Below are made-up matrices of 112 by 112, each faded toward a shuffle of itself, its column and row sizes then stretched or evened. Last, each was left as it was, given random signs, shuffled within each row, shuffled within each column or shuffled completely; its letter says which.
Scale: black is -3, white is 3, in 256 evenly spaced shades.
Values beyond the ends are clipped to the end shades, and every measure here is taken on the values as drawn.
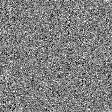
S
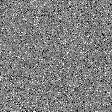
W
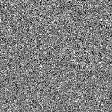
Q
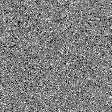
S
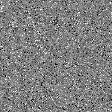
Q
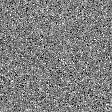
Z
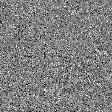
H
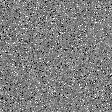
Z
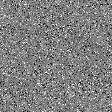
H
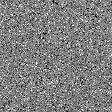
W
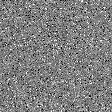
W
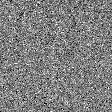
Z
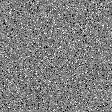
Z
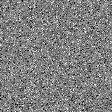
S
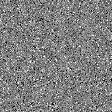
Q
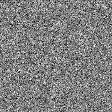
H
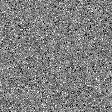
W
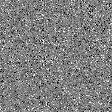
H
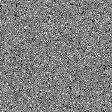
S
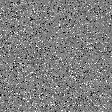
W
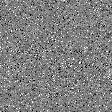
W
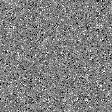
H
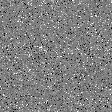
W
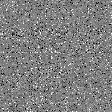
Q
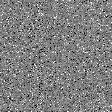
Q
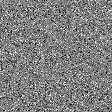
W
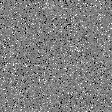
H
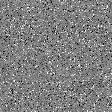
W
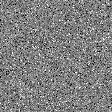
W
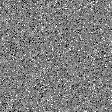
H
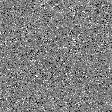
W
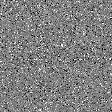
H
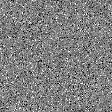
Q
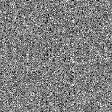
Q
